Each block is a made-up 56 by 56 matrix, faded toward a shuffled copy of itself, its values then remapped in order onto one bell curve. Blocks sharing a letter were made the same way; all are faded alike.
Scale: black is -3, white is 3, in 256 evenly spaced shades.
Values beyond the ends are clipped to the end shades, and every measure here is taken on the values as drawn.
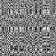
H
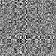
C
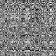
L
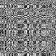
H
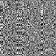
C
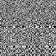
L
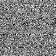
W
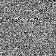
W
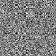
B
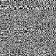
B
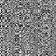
C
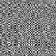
H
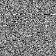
W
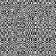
H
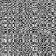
H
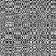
H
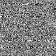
W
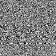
W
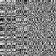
H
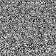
W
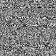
W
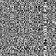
L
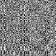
C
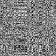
B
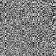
C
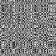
H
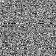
W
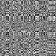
H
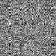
B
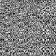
B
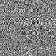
B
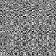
L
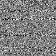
W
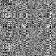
C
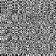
L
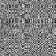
H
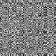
L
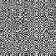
H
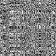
C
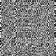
C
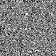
W
